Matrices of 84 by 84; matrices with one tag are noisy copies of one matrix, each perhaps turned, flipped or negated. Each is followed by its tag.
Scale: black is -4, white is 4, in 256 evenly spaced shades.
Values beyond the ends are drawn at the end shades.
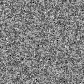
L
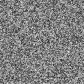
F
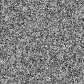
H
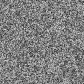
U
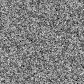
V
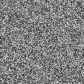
V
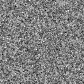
L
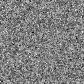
L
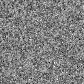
H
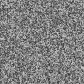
H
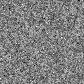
U
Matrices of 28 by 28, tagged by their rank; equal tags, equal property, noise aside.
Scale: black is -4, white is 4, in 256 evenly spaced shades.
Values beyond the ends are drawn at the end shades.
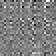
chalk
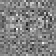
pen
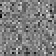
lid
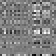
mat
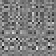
chalk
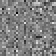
pen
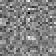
pen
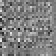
chalk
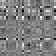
mat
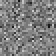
lid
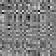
chalk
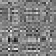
chalk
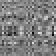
chalk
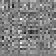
pen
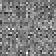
lid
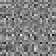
chalk
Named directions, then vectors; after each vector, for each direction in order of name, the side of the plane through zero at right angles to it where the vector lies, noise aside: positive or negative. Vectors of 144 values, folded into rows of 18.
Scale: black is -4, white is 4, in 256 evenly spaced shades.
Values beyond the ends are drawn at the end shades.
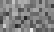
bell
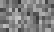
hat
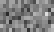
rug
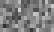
negative, negative, positive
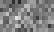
negative, positive, negative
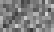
negative, negative, positive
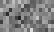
positive, negative, positive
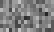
positive, negative, negative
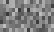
positive, positive, positive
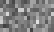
negative, negative, negative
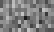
positive, negative, negative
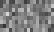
negative, negative, negative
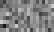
negative, negative, negative
